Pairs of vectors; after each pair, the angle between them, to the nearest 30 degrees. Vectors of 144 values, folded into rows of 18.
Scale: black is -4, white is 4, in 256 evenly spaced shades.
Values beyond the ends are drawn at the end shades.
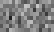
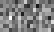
150 degrees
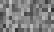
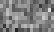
30 degrees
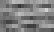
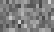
90 degrees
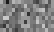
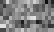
120 degrees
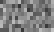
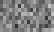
60 degrees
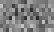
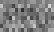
30 degrees
